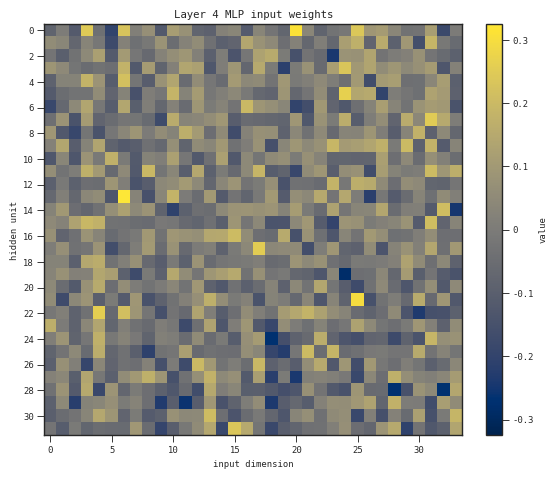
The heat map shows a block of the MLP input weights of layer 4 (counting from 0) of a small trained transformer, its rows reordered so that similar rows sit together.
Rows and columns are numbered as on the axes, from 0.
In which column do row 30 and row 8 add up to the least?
15
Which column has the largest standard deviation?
25
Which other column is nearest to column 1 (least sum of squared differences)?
29
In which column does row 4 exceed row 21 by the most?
6
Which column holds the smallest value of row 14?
33
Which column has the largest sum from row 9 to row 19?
4
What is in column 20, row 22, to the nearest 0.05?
0.15
